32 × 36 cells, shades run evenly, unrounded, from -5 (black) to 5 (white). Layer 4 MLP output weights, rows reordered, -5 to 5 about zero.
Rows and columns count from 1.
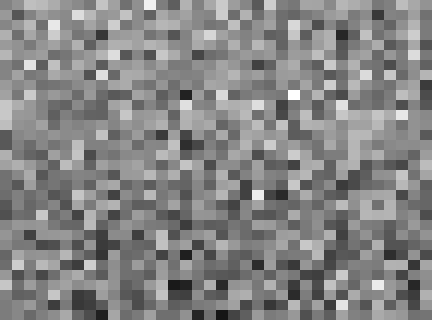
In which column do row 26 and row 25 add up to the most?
27
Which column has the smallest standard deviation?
6
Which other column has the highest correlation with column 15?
7
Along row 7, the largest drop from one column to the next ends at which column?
4
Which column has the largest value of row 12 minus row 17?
34
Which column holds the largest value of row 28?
29
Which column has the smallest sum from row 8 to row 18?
8
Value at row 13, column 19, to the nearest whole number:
-1
